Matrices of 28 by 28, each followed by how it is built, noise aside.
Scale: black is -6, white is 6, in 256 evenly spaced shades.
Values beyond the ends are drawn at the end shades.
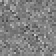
diagonal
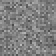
blocks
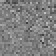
upper triangular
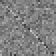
diagonal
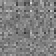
low rank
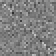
diagonal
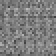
repeating columns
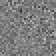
upper triangular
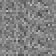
repeating rows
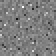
sparse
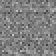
repeating columns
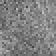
smooth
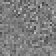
upper triangular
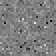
sparse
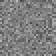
low rank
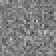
low rank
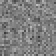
low rank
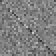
diagonal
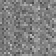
repeating rows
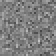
repeating rows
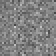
repeating rows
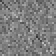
diagonal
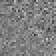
upper triangular
